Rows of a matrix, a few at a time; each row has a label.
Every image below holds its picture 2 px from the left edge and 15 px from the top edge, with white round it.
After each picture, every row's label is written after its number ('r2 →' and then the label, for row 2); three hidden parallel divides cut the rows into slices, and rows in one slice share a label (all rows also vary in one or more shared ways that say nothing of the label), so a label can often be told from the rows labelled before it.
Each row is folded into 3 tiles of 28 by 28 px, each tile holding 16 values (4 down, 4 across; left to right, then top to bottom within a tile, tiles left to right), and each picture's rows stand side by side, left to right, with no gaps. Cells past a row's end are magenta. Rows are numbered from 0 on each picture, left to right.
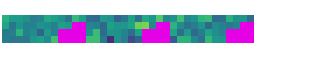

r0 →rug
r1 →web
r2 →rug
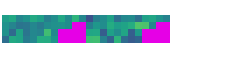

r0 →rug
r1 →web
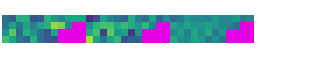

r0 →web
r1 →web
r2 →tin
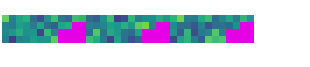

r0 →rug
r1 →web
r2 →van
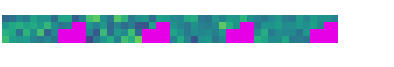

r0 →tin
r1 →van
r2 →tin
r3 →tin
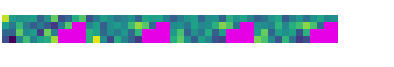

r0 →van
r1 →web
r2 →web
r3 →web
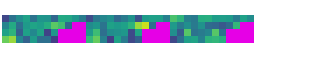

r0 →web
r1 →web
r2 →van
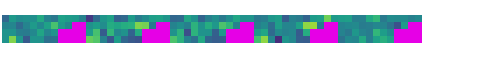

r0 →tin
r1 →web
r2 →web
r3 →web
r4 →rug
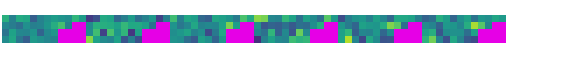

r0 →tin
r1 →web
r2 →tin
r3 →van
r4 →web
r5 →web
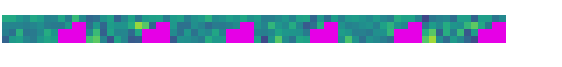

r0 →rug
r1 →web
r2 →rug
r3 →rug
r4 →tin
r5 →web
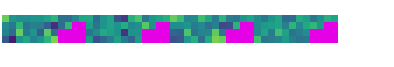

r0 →van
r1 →tin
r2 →van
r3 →tin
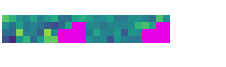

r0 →van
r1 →tin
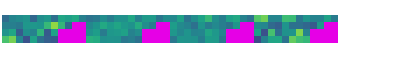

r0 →web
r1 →tin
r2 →rug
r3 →van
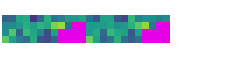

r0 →web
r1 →web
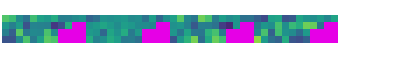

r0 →van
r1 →tin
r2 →van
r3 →web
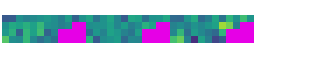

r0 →tin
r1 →tin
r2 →web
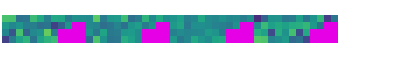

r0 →van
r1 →rug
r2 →rug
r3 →web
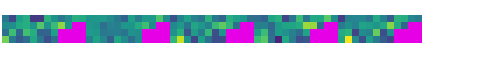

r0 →web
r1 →tin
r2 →web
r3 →web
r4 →web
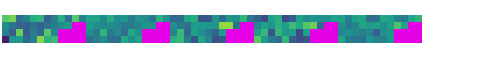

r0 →van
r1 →rug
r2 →web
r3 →web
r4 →tin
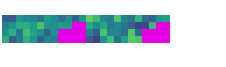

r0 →tin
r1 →van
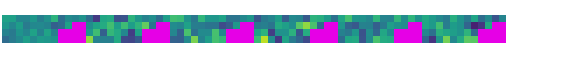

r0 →rug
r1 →web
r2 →van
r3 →web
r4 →rug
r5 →van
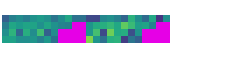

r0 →tin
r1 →web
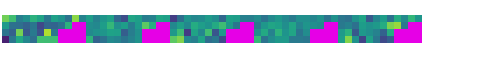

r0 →van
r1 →tin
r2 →web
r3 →tin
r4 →web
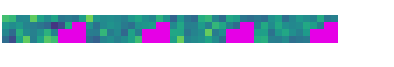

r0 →van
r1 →rug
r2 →tin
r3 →tin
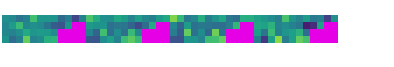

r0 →rug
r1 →van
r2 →van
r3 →van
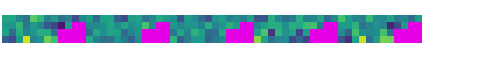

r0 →van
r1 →tin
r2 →tin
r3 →web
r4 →van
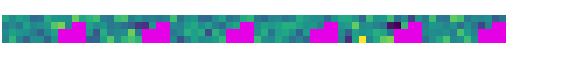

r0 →tin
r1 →van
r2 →rug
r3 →tin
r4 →van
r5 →rug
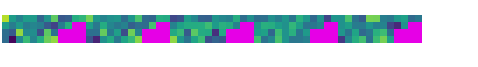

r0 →van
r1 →van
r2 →web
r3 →tin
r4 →van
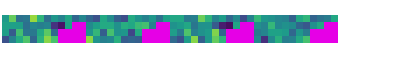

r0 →van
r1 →web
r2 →van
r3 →rug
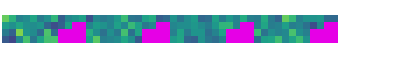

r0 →van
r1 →tin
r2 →tin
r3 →rug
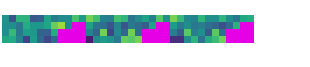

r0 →web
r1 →van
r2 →van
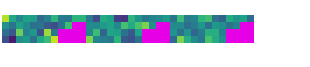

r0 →van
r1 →web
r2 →rug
